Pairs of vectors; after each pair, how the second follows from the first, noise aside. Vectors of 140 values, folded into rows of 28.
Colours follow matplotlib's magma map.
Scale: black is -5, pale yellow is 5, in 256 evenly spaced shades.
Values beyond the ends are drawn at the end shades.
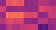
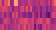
reversed, negated, partly zeroed.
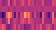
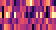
reversed, negated, scaled up.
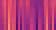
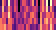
reversed, scaled up.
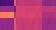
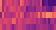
wrapped around.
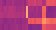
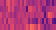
negated, partly zeroed.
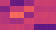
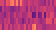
reversed, negated, partly zeroed.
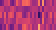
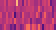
reversed, partly zeroed.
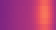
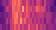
wrapped around, negated.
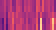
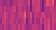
wrapped around, negated, shrunk.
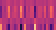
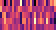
reversed, scaled up.
